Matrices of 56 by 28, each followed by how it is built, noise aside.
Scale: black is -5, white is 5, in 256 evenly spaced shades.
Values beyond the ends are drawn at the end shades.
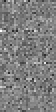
uneven rows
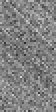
Toeplitz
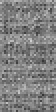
blocks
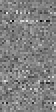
uneven rows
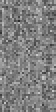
blocks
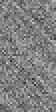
Toeplitz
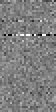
uneven rows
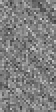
Toeplitz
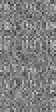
blocks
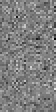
low rank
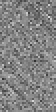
Toeplitz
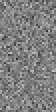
noise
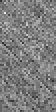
Toeplitz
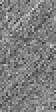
Hankel
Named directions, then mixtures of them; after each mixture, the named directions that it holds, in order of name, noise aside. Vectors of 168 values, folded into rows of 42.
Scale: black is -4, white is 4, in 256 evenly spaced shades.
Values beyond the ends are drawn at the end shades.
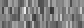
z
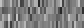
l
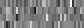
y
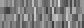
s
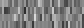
s, z.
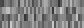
l, s.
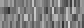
s.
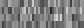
s, z.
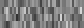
y, z.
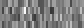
z.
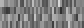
l, s.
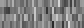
s.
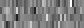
y.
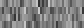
l, z.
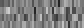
s.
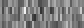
z.
